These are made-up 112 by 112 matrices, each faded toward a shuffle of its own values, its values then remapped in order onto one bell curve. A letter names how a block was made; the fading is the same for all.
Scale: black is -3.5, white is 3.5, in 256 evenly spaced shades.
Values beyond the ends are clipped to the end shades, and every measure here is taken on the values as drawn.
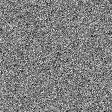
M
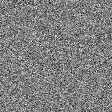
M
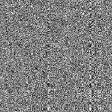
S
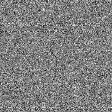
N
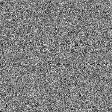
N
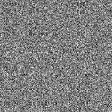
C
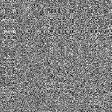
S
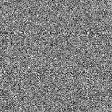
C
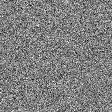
M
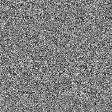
N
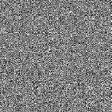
S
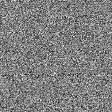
N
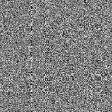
S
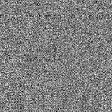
C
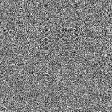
C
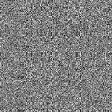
S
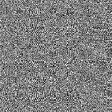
S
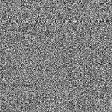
C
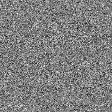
N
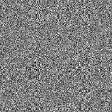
S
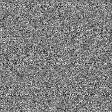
N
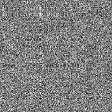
S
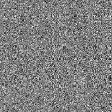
S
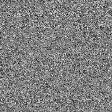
N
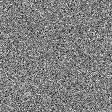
M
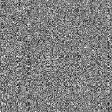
S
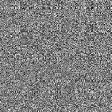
S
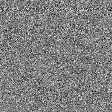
N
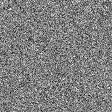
M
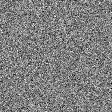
M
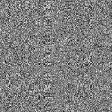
S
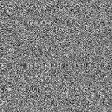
C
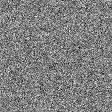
M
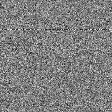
N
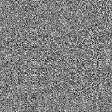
S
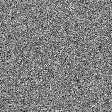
M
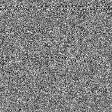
N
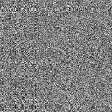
S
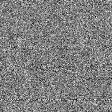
N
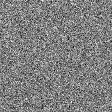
M
